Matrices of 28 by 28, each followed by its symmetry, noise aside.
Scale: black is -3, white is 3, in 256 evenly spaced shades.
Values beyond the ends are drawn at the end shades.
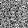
mirrored top to bottom.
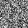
no symmetry.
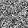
antisymmetric.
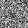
symmetric across the other diagonal.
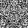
mirrored left to right.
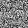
same after a half turn.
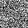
same after a half turn.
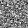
same after a half turn.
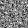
antisymmetric.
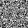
same after a half turn.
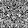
mirrored left to right.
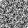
symmetric.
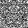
mirrored left to right.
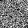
symmetric across the other diagonal.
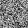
symmetric across the other diagonal.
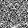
mirrored left to right.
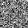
no symmetry.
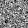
symmetric across the other diagonal.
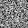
same after a half turn.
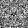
mirrored left to right.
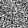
antisymmetric.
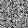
symmetric.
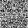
mirrored left to right.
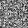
mirrored top to bottom.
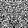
mirrored left to right.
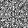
mirrored top to bottom.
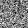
no symmetry.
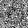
symmetric.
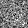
symmetric.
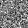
symmetric.
